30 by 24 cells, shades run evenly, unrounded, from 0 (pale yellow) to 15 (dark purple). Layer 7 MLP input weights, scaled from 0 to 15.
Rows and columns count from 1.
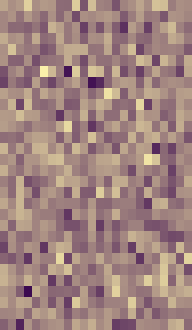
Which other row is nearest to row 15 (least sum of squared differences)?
9
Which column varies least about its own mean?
2
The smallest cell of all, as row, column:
7, 6
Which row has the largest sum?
8
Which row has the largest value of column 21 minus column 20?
15
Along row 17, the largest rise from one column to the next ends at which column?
4
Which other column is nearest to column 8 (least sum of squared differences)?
14
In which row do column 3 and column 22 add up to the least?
28
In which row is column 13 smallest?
18
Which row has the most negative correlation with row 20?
12
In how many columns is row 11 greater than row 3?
8
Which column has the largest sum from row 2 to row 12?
16
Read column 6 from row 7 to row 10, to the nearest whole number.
0 9 5 9
